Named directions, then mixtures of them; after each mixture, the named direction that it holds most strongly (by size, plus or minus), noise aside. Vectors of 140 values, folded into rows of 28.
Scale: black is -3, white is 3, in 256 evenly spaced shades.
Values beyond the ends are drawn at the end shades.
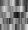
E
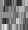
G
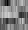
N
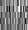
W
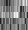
N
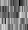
N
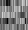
N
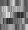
E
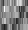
G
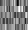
W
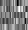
W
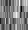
E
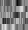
G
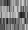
N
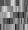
E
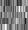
G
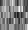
E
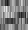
N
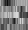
N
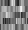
E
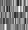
W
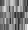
E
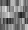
N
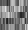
N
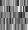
W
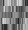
G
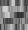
E
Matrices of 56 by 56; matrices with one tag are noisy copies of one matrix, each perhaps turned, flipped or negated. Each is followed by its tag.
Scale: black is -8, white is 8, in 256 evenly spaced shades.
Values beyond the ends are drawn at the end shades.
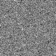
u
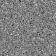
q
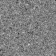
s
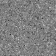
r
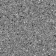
q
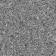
r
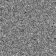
q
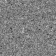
s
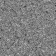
r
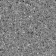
s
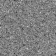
u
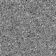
r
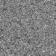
r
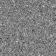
q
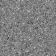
s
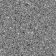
s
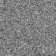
r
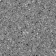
s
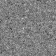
s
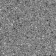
r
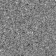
s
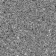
r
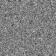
q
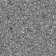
s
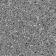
r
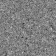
s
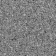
u
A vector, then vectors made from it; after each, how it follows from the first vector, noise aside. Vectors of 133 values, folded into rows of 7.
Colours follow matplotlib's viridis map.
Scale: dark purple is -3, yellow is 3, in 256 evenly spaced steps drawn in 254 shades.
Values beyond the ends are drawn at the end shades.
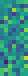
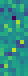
wrapped around, partly zeroed.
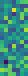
copied.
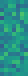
reversed, negated, shrunk.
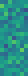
wrapped around, negated, shrunk.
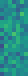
reversed, negated, shrunk.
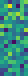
wrapped around.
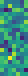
wrapped around.
